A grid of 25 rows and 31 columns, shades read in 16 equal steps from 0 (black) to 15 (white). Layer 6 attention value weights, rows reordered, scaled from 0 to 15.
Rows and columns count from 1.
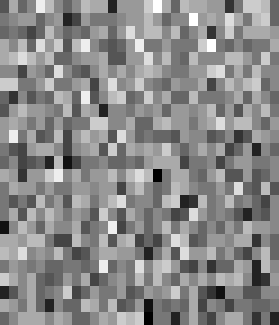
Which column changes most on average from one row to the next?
24
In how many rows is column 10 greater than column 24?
15
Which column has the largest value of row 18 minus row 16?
21
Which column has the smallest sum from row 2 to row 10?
8
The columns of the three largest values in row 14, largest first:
7, 16, 6
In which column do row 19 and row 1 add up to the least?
13
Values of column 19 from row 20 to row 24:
10 12 8 9 6
